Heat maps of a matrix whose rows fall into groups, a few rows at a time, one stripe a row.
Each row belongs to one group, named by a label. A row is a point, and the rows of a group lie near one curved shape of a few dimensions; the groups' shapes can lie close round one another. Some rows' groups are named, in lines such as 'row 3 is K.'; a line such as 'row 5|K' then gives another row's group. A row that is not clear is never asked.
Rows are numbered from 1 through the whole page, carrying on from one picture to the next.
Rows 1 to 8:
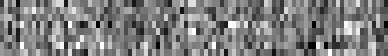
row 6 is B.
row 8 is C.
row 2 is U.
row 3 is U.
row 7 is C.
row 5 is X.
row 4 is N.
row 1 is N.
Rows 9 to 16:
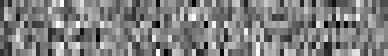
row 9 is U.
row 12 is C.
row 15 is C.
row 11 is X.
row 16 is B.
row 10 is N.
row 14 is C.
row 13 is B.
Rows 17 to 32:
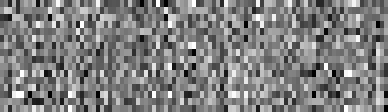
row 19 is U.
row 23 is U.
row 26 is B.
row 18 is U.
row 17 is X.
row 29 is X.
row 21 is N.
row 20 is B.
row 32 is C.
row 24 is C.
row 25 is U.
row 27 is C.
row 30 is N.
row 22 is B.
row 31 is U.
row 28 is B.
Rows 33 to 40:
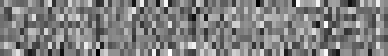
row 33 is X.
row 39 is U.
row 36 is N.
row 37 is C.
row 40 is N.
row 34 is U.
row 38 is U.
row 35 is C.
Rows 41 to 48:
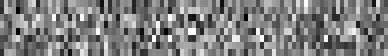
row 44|U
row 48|N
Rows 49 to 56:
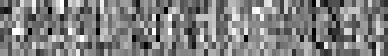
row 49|C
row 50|U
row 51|N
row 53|N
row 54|U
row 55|B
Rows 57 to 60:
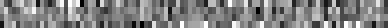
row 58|C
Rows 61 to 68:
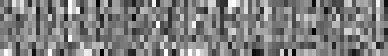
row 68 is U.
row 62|N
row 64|U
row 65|N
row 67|B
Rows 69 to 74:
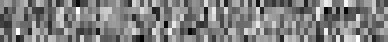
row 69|C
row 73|B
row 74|B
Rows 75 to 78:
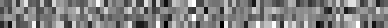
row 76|C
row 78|B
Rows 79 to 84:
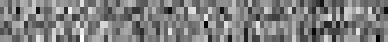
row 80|N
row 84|B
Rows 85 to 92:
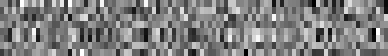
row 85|C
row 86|N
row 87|N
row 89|B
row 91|C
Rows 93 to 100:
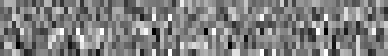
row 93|U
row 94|N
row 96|C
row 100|N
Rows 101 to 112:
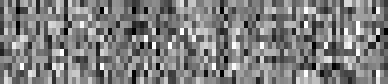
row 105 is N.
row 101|N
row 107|N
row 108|U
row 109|C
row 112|X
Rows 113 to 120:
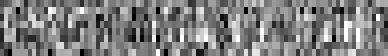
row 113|C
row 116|C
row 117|N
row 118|N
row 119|U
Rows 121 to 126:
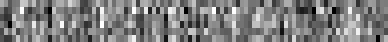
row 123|U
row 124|U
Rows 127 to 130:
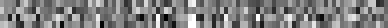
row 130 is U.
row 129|X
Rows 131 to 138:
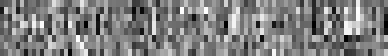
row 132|N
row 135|N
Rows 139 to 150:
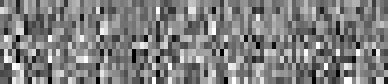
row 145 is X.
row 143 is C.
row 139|X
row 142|C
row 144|U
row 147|U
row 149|C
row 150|N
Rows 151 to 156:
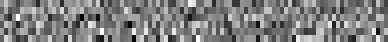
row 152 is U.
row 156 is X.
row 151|U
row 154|X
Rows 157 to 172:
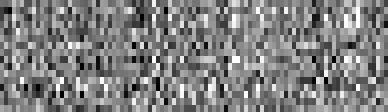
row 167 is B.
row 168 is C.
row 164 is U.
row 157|N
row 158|B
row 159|N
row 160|N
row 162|U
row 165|N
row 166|B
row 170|U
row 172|C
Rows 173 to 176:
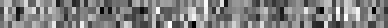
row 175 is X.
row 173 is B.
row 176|B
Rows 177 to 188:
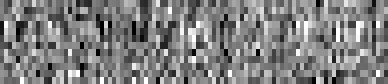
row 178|N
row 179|C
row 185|X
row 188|C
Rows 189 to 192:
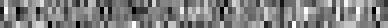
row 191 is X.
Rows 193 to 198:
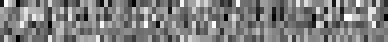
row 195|C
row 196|C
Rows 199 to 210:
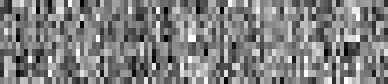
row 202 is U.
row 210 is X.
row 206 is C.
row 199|N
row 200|B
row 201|B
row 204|X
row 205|C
